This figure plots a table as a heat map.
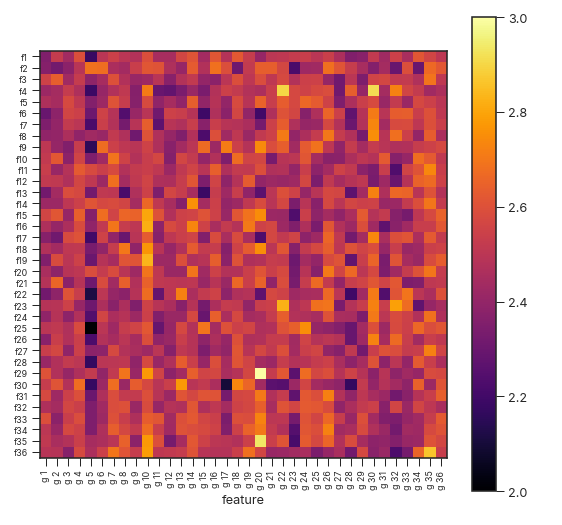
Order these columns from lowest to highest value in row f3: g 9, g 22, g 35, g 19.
g 9, g 19, g 22, g 35
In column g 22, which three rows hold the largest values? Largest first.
f4, f23, f8
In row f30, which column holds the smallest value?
g 17
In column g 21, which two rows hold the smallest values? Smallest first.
f30, f10
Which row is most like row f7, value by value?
f17
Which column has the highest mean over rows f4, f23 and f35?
g 22
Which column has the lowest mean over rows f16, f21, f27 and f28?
g 5
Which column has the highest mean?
g 10
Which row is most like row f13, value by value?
f6
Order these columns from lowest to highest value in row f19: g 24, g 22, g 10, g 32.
g 24, g 22, g 32, g 10
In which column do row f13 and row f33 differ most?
g 20
